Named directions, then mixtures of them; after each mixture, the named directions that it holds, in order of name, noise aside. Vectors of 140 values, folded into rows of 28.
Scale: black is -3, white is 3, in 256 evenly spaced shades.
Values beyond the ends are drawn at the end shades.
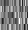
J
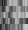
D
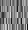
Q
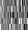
D, J, Q.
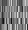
D, J, Q.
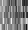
D, Q.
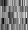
D, J.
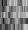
D.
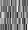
Q.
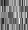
D, J.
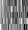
D, J, Q.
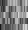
D.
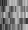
D.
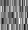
J.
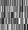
J, Q.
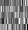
J, Q.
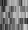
D.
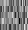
J.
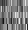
D, J, Q.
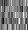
D, J, Q.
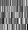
J, Q.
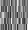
Q.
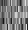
D, J, Q.
